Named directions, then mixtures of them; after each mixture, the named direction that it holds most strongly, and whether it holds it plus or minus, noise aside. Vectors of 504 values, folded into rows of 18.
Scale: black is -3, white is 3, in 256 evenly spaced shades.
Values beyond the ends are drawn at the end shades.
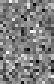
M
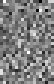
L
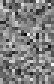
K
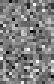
M, minus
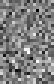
L, plus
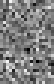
M, plus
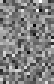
L, minus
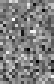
M, plus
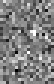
L, plus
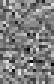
K, minus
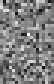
K, plus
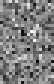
M, plus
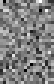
L, minus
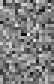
K, plus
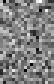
L, minus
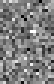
M, plus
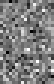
M, minus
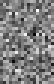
K, minus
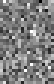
L, plus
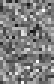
M, minus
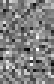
M, plus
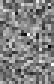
K, plus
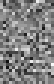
K, plus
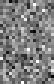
M, minus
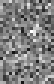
M, plus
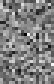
K, plus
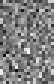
L, plus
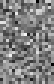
K, minus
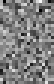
L, minus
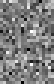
M, plus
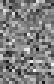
K, plus
